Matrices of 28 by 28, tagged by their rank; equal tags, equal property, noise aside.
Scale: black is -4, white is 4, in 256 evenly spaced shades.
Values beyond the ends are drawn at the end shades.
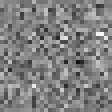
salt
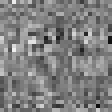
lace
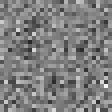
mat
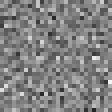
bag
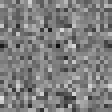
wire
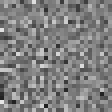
bag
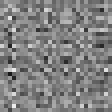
lace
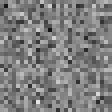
bag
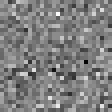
bag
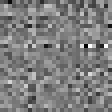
wire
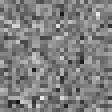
bag
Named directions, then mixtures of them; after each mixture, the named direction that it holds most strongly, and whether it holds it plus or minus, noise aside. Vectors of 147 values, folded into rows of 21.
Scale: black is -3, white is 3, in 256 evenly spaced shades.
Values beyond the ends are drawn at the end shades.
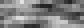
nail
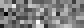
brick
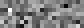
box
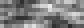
nail, minus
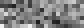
brick, minus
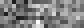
brick, plus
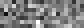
brick, plus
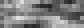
nail, plus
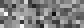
brick, minus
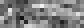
nail, minus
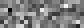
box, minus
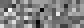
brick, minus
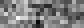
brick, minus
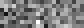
brick, plus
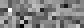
box, plus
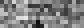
brick, minus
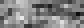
nail, plus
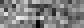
brick, minus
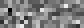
box, minus
